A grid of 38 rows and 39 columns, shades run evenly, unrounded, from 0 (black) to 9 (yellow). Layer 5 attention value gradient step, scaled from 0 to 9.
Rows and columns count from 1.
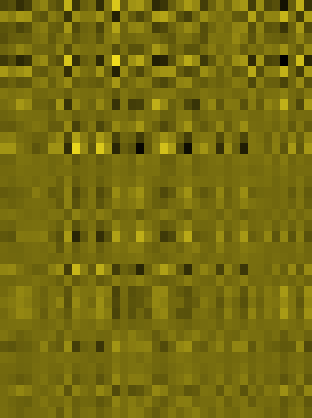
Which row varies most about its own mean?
6
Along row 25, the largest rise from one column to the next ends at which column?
10
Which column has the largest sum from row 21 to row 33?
36
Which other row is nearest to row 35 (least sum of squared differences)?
37
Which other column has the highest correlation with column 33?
38
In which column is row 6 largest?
15
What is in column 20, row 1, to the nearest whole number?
2
